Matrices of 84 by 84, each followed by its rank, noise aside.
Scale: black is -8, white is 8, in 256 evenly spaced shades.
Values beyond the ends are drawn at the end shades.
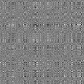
two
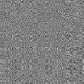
four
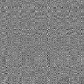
four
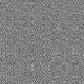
five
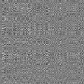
five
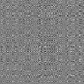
four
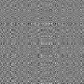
three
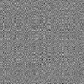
five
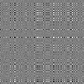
one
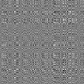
three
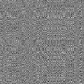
four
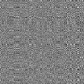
four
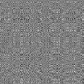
four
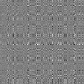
two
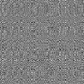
five
